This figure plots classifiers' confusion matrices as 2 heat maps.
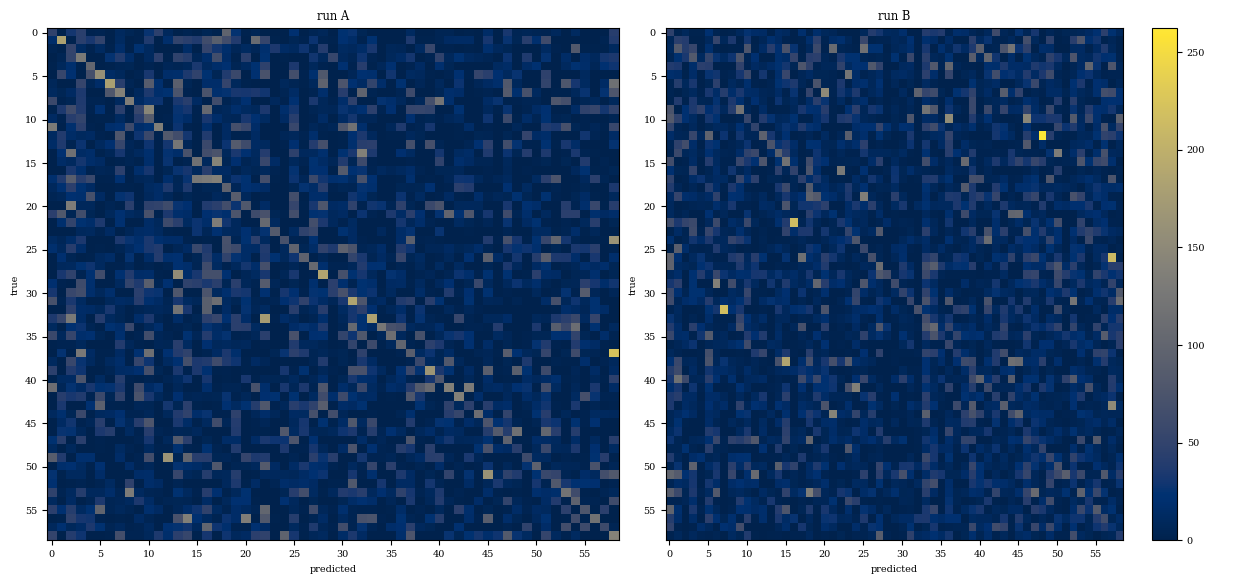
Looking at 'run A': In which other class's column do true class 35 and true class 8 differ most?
40
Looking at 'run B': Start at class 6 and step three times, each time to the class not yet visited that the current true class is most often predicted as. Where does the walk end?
1
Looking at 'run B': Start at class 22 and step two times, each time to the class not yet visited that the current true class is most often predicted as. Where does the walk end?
18
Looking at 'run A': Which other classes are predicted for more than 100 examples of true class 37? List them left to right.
3, 10, 58
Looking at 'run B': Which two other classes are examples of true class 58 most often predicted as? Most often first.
27, 52
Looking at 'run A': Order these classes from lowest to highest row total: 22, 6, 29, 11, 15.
15, 22, 29, 11, 6
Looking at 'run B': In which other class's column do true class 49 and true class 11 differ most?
56
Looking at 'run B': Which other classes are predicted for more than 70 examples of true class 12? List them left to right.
5, 23, 48
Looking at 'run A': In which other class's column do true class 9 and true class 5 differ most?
10
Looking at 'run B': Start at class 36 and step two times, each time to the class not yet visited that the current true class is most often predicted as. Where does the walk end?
46
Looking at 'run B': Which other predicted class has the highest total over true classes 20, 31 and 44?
33
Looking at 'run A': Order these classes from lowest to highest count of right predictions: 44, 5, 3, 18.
18, 44, 3, 5
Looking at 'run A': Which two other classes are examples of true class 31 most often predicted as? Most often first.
17, 16
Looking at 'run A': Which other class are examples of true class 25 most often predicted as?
30
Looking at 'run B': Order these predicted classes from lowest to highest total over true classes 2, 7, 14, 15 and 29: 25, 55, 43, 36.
36, 55, 43, 25
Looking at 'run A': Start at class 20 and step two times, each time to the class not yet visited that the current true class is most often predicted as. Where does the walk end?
54
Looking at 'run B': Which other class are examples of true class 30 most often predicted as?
58
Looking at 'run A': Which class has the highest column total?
16
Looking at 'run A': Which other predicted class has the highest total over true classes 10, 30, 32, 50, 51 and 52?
13
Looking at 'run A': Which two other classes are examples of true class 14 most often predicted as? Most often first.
32, 2
